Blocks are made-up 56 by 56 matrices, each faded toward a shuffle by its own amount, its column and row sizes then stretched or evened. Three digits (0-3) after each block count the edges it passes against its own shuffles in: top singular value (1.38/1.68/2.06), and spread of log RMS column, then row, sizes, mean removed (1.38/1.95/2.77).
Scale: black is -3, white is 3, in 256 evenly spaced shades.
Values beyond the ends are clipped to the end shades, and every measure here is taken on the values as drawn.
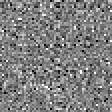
2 0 1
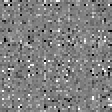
0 2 2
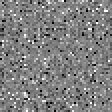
1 0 1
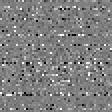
0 0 3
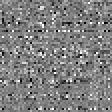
1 1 3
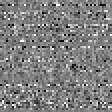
0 0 3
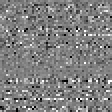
2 0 3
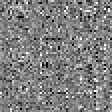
1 2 2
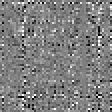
3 3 2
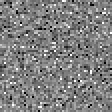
0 0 1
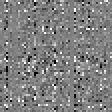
0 3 2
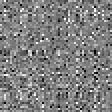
3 2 1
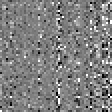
3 3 0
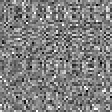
3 0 0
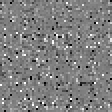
1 1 1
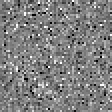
0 1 1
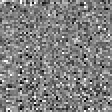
2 1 1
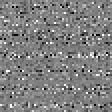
0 0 3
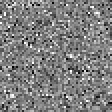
1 1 1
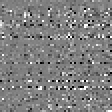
1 2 3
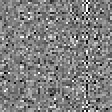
3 2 1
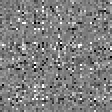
0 2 2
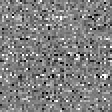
1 0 3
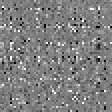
1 1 2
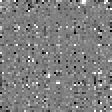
0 2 2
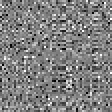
3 0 1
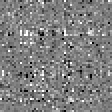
2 2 2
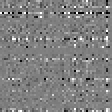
3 2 3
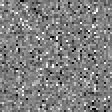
0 2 0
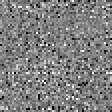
1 1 2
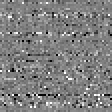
1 0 3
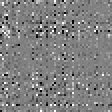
1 3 3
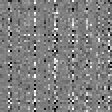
3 3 1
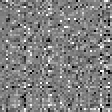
3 2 1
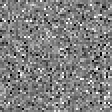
1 0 1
